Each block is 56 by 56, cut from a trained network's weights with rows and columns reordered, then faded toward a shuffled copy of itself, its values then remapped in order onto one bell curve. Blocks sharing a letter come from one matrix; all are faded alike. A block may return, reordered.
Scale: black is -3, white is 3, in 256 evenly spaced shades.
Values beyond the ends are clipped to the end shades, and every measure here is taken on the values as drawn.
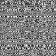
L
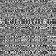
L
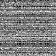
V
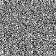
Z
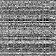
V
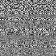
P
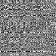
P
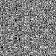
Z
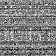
V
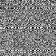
P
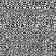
P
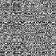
P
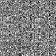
Z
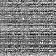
V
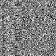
Z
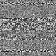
L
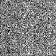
Z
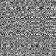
P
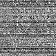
V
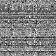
V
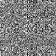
Z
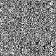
Z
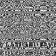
L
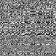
L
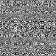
L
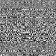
L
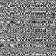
L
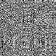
Z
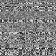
L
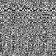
P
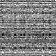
V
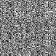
Z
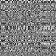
L
